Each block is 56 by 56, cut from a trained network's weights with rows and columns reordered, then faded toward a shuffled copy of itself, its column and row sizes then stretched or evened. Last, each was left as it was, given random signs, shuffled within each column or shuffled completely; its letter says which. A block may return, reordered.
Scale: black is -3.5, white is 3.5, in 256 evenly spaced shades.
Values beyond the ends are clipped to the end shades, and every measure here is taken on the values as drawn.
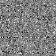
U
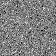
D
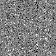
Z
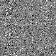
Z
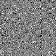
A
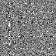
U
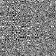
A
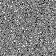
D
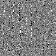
Z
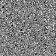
Z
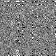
U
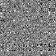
A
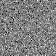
D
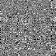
A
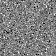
D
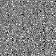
U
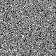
D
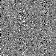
Z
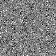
Z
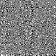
A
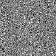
Z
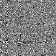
U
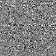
U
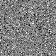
D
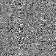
U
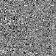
U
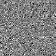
A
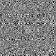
A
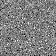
D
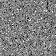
D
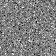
D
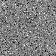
D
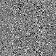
Z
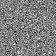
D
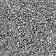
Z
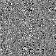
U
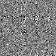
U
